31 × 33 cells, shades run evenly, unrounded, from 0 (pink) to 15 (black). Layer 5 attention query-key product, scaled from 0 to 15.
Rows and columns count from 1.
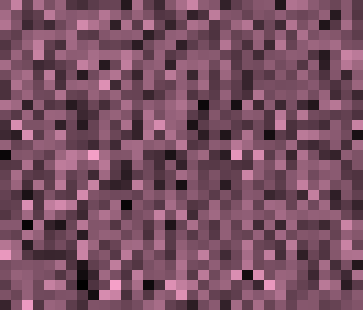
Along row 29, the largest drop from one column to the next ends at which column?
25
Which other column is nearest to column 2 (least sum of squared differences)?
27
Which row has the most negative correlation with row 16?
11
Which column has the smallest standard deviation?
20
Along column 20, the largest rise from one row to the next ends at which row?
3
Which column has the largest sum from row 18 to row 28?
12
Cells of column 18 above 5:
27
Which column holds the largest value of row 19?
17
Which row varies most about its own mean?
29
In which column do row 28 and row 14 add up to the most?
8
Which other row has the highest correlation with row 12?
14
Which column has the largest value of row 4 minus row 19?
9
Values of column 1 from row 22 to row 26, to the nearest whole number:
10 7 8 4 1
